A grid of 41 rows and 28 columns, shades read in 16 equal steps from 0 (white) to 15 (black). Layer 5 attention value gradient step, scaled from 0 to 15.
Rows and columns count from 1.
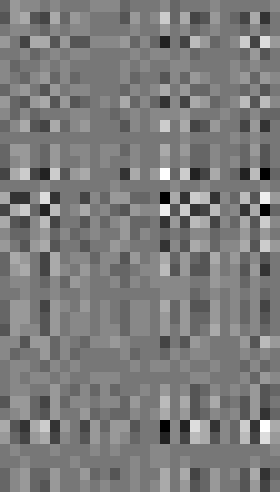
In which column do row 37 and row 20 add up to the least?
27
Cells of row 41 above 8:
7
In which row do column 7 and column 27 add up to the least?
36
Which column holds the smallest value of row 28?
22
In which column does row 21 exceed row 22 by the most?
17
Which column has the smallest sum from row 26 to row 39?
2
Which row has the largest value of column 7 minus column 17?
15
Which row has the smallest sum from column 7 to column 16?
18
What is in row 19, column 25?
5
